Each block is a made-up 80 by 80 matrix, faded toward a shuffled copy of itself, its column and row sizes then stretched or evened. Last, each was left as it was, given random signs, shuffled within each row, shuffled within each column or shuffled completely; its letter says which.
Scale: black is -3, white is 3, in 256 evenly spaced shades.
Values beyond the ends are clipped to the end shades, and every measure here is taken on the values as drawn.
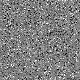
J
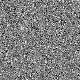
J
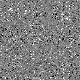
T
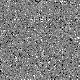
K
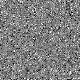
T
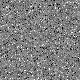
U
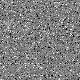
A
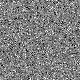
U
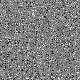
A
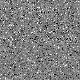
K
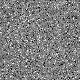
J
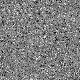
U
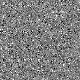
T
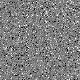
T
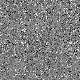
K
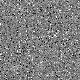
J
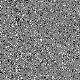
K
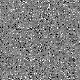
T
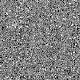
T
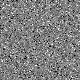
U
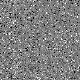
K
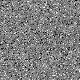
A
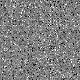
T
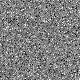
U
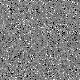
T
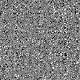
T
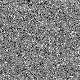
U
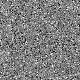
J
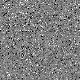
K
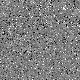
A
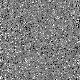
J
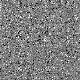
T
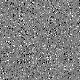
T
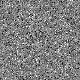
J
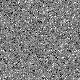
A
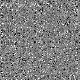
T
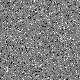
U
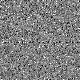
A
